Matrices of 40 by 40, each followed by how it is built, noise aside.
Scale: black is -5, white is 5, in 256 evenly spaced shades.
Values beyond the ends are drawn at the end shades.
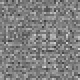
blocks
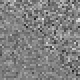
upper triangular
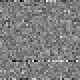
uneven rows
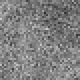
smooth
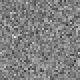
noise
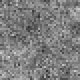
smooth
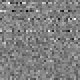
uneven rows
